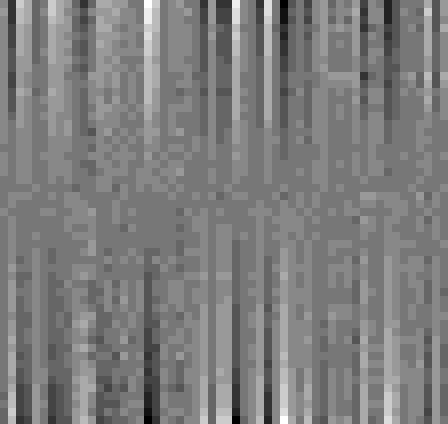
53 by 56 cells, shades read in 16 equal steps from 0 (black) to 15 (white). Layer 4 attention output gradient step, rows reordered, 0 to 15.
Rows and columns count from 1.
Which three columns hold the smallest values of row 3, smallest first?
36, 49, 2
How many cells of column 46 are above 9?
8
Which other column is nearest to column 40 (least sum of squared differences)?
31
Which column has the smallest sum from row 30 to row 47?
19
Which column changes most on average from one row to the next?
12
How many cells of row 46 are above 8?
12
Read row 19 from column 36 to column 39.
6 7 7 7
